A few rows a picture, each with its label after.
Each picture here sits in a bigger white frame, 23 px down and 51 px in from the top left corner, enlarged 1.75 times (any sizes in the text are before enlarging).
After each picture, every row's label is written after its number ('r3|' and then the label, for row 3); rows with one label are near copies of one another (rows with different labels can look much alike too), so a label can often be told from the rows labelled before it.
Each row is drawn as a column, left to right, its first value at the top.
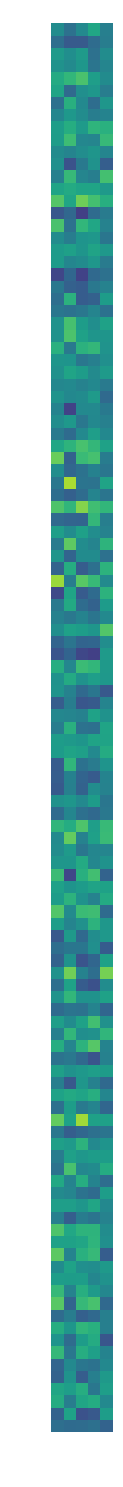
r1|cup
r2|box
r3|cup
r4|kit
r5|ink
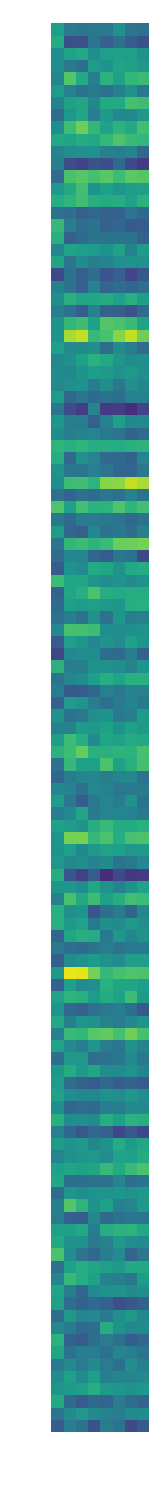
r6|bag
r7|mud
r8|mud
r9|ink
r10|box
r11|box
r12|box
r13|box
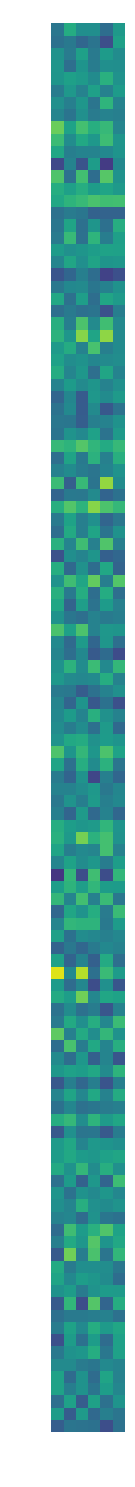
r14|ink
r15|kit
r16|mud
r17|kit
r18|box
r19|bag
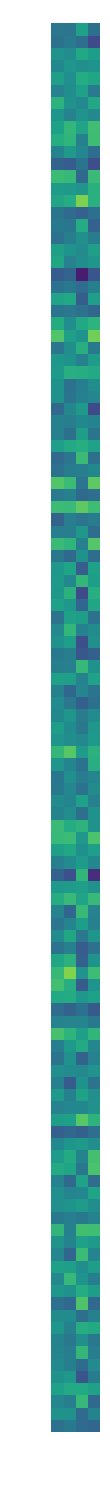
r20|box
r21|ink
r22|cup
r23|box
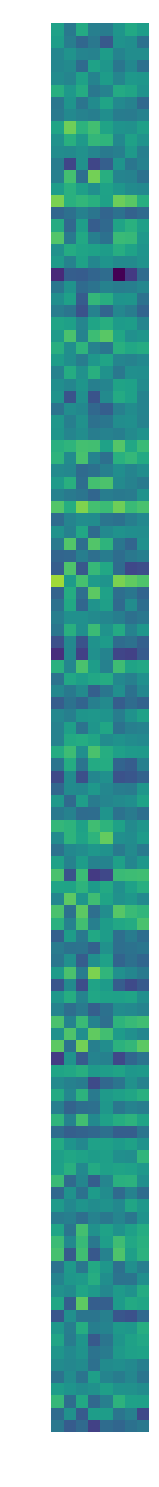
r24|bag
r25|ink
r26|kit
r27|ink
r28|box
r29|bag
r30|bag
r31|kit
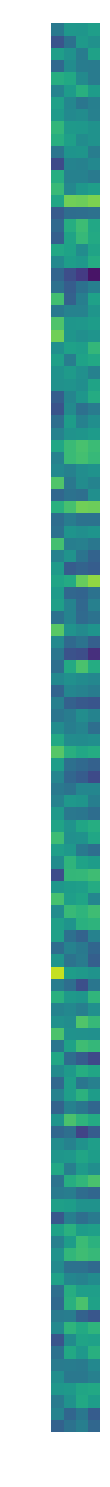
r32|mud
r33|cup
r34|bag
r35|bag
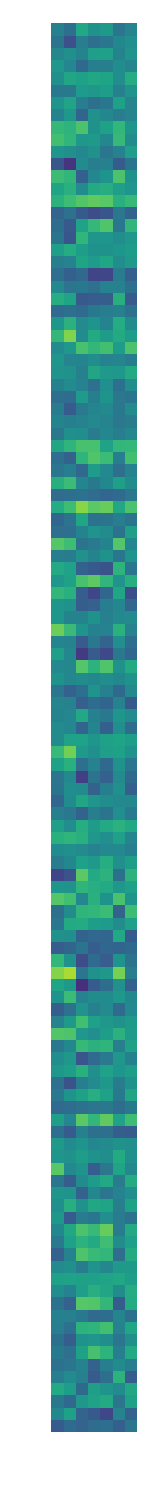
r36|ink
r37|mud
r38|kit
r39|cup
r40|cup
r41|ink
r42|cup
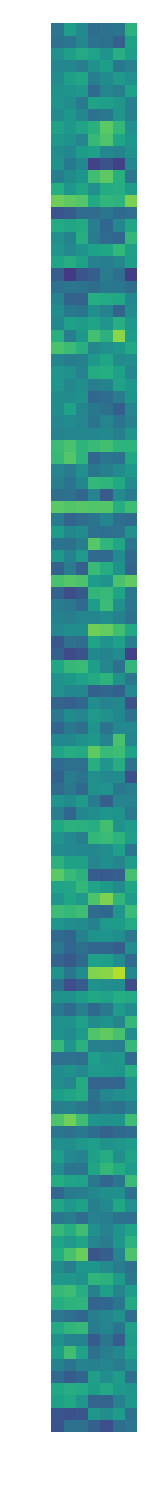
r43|cup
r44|cup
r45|cup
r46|ink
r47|ink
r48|mud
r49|bag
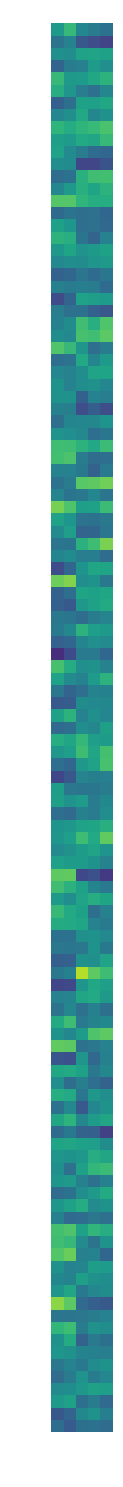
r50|kit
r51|kit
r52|mud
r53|box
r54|box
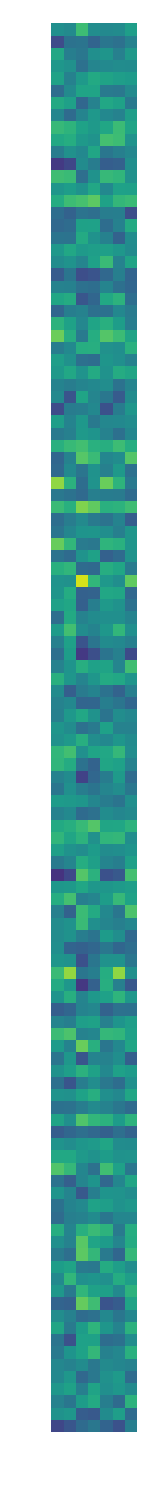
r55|box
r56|ink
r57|kit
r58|cup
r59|box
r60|ink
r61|cup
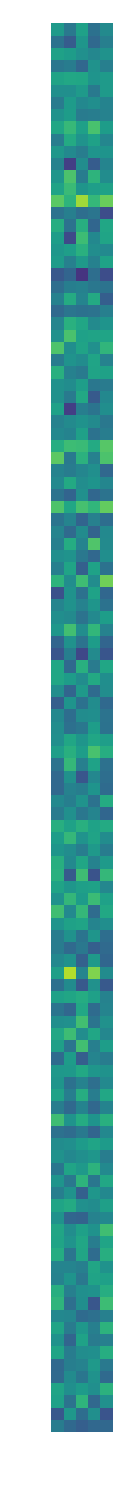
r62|cup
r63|mud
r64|bag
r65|ink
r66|cup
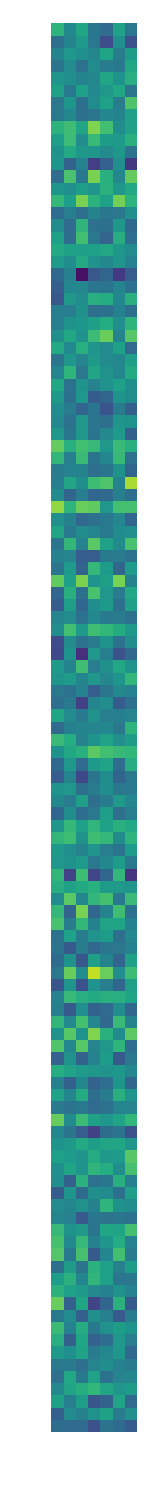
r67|kit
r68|ink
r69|bag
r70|ink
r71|mud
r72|bag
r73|box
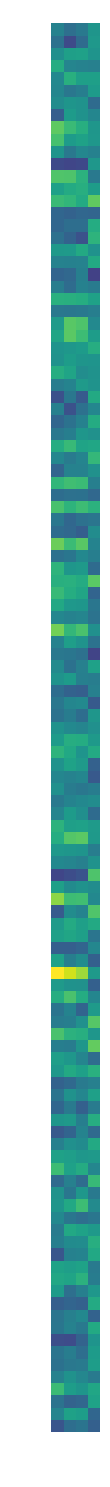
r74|ink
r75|mud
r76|mud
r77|bag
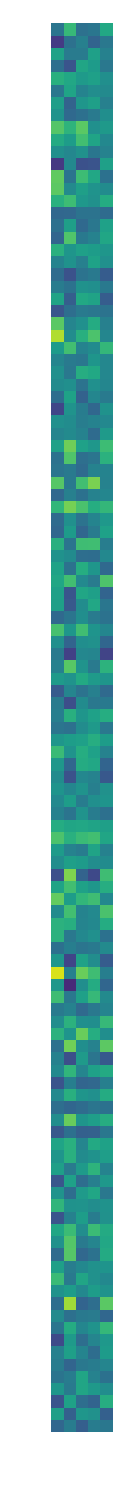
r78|mud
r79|kit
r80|ink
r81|box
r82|kit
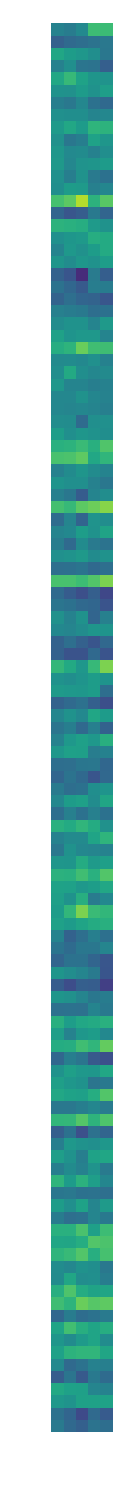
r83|cup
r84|cup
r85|cup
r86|kit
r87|kit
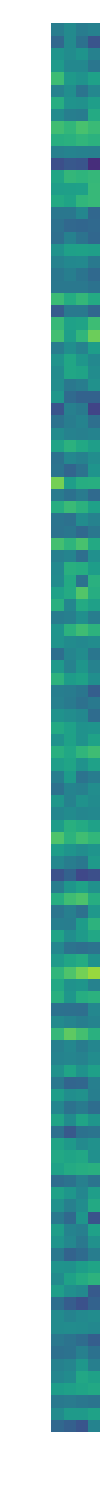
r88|box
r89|ink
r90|ink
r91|mud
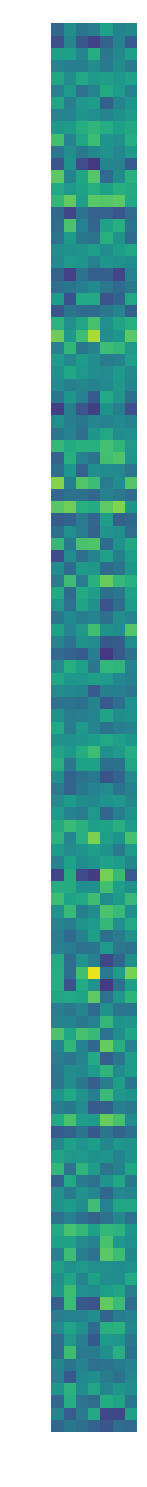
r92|box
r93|cup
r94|box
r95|mud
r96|kit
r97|cup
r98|mud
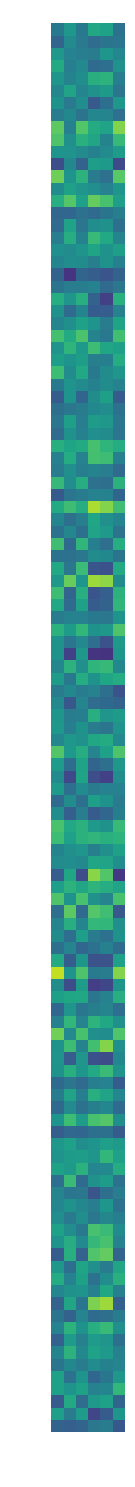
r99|ink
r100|bag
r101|ink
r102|kit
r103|kit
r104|ink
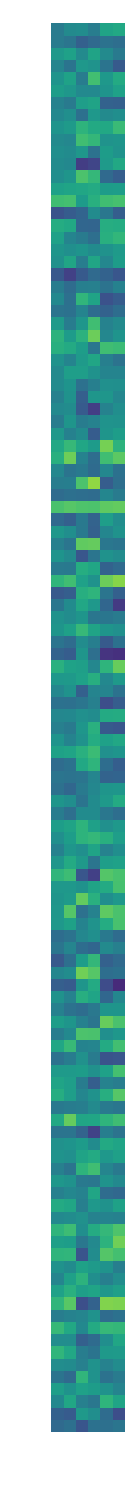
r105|cup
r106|cup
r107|ink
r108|box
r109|kit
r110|kit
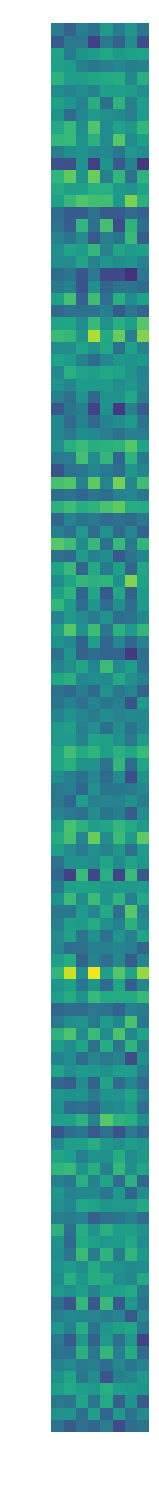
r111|box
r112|ink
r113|cup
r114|mud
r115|cup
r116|box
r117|bag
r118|mud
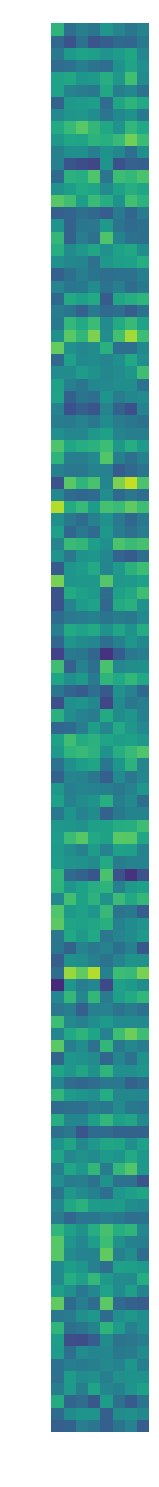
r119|kit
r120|mud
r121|mud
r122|mud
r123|kit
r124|box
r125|box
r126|ink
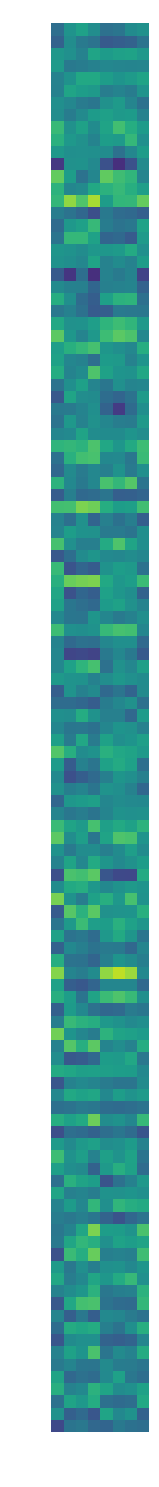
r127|ink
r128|bag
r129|kit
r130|cup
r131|mud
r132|mud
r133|mud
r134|cup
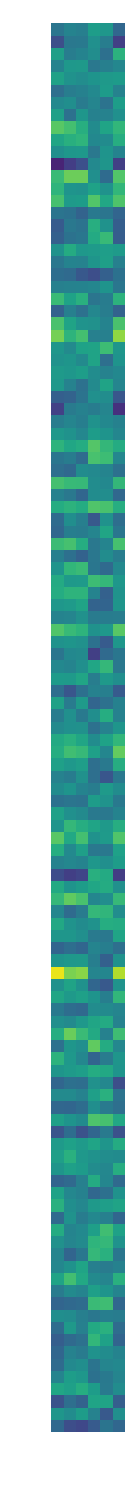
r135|mud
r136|ink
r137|ink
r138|bag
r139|kit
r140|mud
